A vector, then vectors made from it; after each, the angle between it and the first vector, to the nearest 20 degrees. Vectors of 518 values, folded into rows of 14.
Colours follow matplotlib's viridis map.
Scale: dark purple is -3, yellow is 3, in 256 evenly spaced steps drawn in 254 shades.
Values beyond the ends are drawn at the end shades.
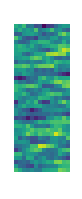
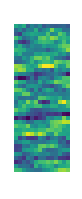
40 degrees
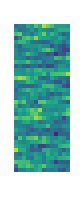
160 degrees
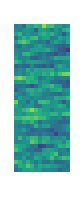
160 degrees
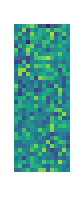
80 degrees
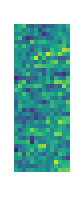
40 degrees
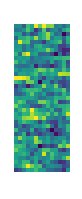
140 degrees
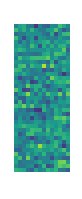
60 degrees
